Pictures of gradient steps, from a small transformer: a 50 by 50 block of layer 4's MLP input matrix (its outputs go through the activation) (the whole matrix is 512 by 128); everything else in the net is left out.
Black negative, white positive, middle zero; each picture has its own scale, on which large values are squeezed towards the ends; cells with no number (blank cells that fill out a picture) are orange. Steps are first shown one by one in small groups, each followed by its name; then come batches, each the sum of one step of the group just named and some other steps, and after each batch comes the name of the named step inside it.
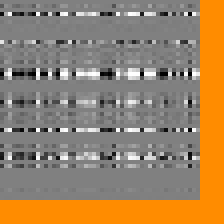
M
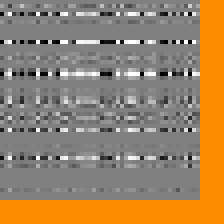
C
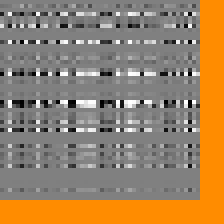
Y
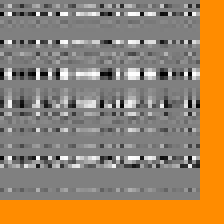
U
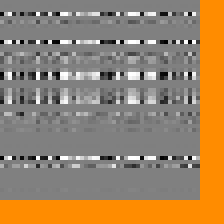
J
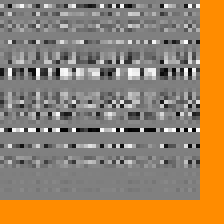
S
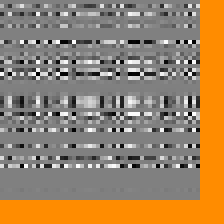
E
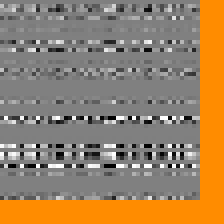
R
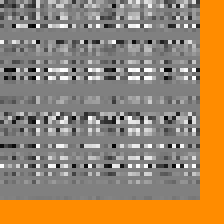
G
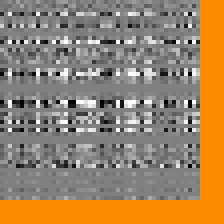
Y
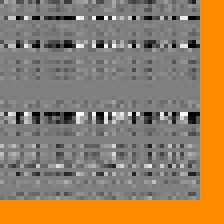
R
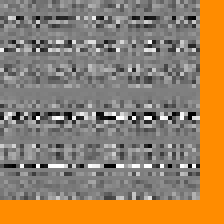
R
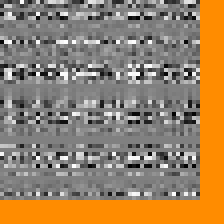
U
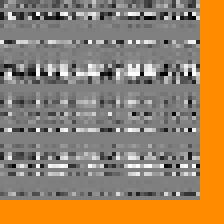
M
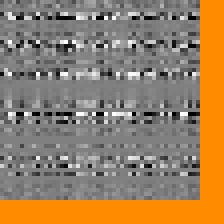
U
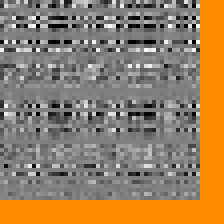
S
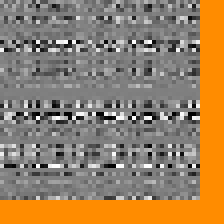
R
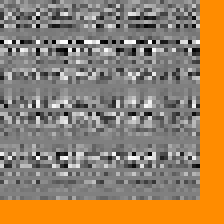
J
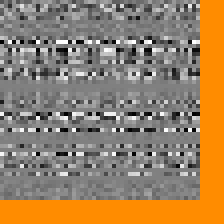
S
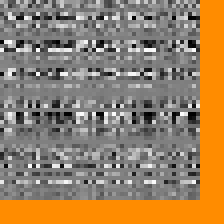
C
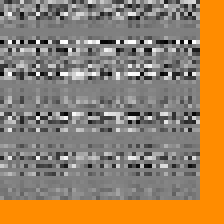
C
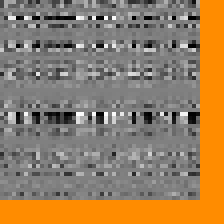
M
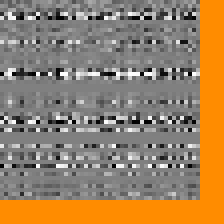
M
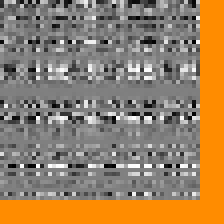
G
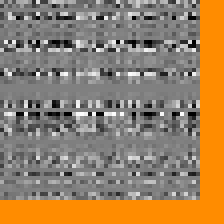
M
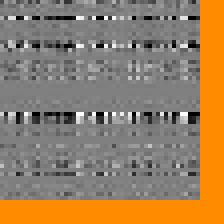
G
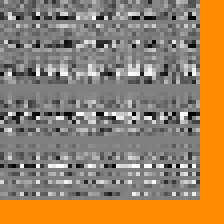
M
